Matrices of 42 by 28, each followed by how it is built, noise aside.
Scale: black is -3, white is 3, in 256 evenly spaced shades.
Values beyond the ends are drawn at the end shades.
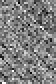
Toeplitz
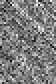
Toeplitz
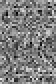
blocks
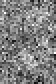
smooth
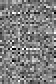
low rank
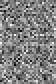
repeating columns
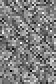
Toeplitz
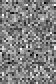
repeating columns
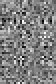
low rank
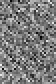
Toeplitz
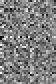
low rank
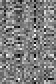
low rank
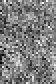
smooth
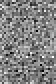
repeating columns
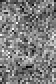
smooth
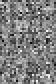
blocks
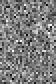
noise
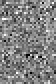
uneven rows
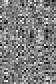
low rank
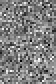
noise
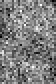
smooth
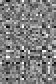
low rank
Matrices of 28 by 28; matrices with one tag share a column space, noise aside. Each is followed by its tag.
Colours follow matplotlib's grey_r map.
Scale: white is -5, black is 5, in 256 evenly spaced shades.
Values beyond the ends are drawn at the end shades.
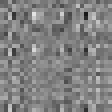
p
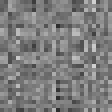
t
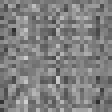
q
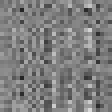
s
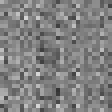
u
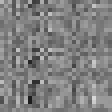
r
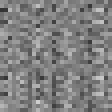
s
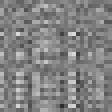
s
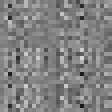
u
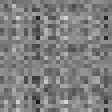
q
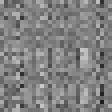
u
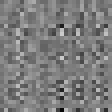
t
